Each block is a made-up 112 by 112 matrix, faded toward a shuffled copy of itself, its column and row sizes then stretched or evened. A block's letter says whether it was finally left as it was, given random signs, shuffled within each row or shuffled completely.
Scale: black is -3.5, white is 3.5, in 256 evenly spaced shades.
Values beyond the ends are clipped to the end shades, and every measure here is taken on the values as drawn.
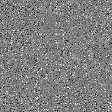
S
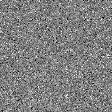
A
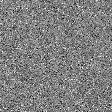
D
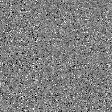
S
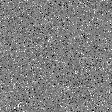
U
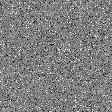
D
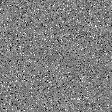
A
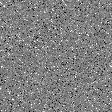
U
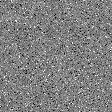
U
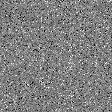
D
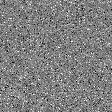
U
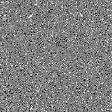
S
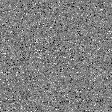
D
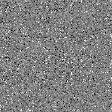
A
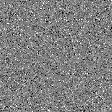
D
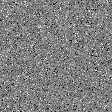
U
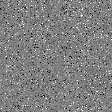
A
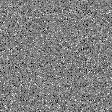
D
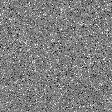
U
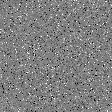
U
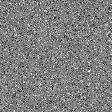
D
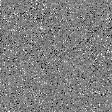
A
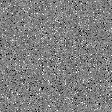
S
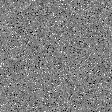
U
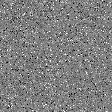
D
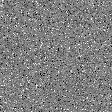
U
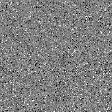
S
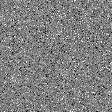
A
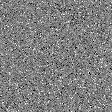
U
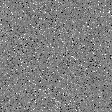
U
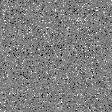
A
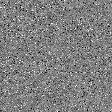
D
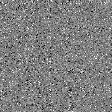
S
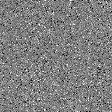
A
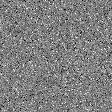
U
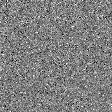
D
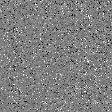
A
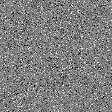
A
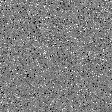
D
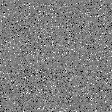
A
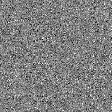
S
